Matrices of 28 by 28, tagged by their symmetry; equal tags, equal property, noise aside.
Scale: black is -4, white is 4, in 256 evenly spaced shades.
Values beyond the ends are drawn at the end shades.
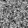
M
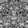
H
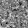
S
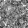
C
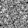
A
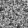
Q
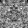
H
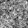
Q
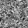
S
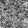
M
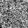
S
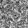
C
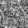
M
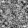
A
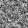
M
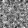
M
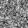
C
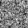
M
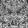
H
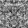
H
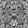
H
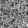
M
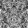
H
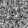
C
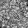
C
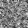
S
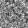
Q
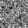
Q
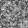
C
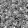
M
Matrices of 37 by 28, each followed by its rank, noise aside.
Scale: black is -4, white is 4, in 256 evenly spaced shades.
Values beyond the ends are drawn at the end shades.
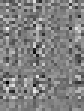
four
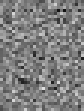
seven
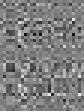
four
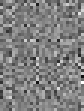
five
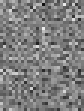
seven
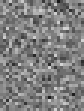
seven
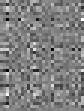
three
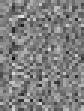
five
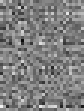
four
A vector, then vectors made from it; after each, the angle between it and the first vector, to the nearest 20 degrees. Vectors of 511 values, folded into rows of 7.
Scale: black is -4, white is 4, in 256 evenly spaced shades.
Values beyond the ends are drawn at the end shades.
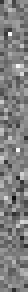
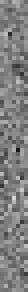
140 degrees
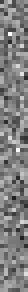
40 degrees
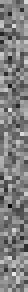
80 degrees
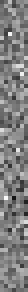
40 degrees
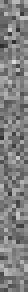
100 degrees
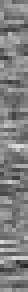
80 degrees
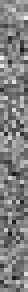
80 degrees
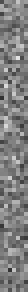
80 degrees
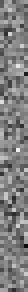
40 degrees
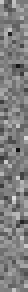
160 degrees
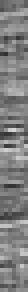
80 degrees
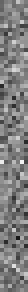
60 degrees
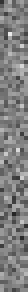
40 degrees
